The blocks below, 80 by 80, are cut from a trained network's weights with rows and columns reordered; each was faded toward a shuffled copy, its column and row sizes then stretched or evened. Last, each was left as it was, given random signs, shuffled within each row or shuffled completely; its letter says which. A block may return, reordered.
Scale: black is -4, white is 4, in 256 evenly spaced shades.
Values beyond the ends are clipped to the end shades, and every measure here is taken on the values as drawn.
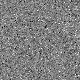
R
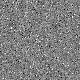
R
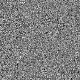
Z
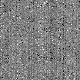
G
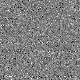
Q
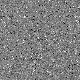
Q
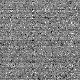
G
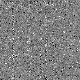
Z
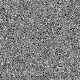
Z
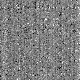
G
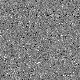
Q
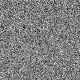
Q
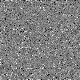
Q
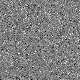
R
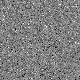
R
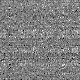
G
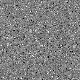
Q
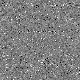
Q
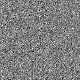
Z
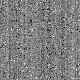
G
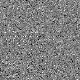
Z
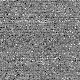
Q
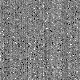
G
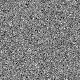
R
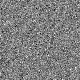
R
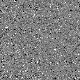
Z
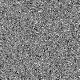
Q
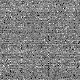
G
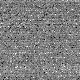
Q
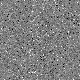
R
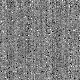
G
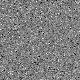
R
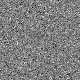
R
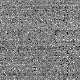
G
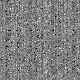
G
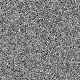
R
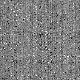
G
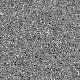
R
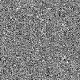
G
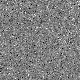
R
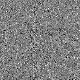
Z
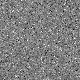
R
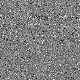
Q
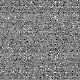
G
